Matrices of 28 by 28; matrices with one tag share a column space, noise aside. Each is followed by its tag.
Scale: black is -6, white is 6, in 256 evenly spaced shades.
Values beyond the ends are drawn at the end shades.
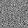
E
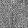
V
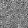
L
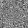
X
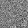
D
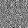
L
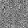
X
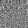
X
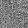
V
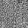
V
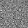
E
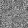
X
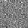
L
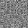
L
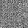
V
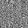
V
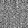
V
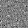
D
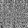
V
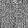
V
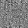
L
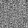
V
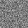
D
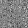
X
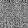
V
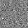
E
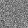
D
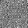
L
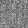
V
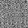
V
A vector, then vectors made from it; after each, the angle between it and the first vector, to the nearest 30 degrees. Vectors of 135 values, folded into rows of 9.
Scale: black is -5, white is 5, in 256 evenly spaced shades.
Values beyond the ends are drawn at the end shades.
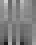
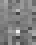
60 degrees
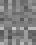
120 degrees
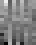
30 degrees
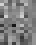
60 degrees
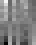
30 degrees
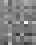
60 degrees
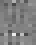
120 degrees
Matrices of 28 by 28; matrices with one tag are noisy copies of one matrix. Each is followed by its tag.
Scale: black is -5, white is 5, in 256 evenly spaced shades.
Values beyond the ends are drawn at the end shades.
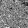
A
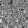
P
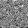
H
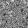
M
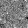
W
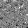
H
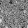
P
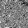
A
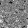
P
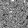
M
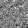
H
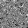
H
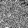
A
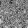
P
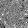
W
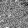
A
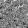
H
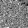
A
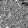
A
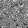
H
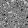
M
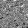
H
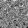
H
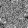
W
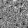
H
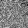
A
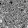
P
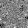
W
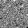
H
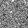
M
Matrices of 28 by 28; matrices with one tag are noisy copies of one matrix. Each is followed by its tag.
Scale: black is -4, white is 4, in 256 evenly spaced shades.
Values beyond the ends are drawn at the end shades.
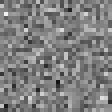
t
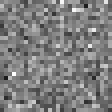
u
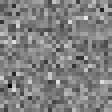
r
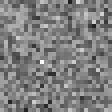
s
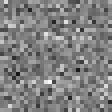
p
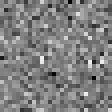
s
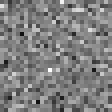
u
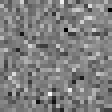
u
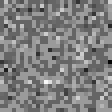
p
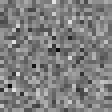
r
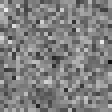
p
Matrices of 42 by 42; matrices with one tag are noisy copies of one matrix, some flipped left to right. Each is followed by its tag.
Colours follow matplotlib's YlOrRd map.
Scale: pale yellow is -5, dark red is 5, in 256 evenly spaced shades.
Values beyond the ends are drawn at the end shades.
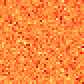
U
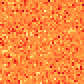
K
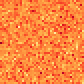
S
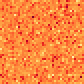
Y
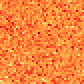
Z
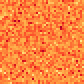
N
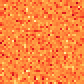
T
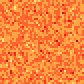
N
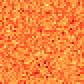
U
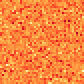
N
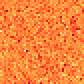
Z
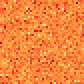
T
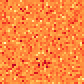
U
